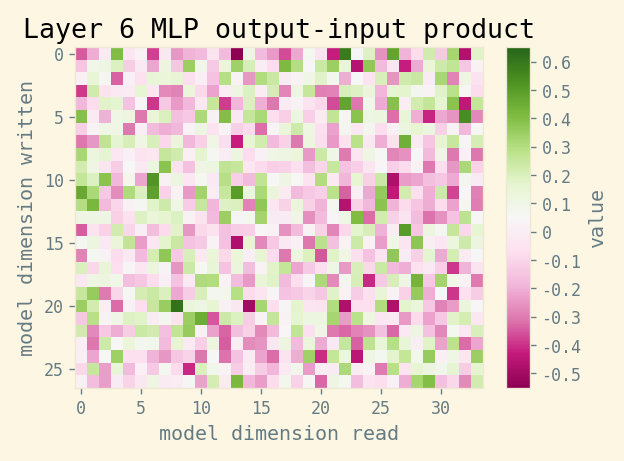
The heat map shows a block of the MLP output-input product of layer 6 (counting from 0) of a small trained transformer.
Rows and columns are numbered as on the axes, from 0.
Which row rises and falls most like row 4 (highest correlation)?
0
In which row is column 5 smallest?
5
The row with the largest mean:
21
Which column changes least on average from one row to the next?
11
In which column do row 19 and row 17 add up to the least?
31
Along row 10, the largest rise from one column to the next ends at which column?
6
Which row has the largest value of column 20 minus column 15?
15
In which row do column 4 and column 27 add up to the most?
7
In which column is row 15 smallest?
13
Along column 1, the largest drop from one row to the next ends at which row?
22
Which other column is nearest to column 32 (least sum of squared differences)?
12
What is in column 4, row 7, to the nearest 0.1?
0.2
